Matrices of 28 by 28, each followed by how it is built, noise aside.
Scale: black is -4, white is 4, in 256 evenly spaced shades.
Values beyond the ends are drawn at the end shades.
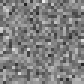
noise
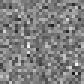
noise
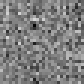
low rank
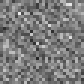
Toeplitz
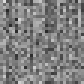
blocks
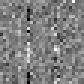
uneven columns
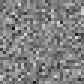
noise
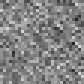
Toeplitz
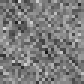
Toeplitz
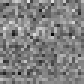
low rank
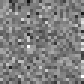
uneven columns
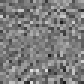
low rank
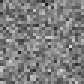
noise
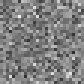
noise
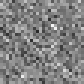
Toeplitz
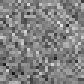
Toeplitz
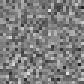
noise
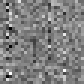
uneven columns
